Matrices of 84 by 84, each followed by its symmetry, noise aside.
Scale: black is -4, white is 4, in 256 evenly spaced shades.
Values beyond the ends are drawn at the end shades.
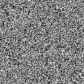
symmetric.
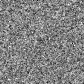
symmetric.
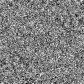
same after a half turn.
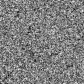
symmetric across the other diagonal.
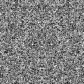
mirrored left to right.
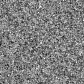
symmetric across the other diagonal.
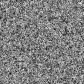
symmetric across the other diagonal.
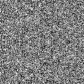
mirrored top to bottom.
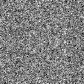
mirrored top to bottom.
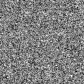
antisymmetric.
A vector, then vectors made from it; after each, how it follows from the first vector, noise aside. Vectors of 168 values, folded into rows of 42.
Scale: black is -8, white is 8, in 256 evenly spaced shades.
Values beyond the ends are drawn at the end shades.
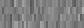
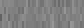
reversed, negated, shrunk.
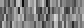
wrapped around, negated, scaled up.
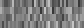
wrapped around, negated, scaled up.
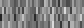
reversed, negated, scaled up.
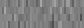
reversed, partly zeroed.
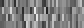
wrapped around, scaled up.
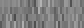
wrapped around.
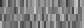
wrapped around, negated, scaled up.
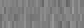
reversed, negated, shrunk.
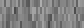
wrapped around.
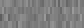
reversed, negated, shrunk.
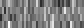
reversed, negated, scaled up.
